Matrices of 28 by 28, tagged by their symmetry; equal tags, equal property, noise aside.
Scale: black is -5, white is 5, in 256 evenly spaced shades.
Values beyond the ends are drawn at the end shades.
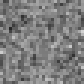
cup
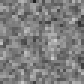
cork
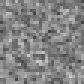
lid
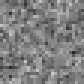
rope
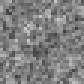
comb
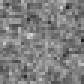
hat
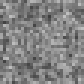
cork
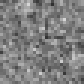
lid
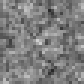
cork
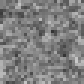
hat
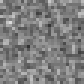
hat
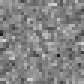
cup
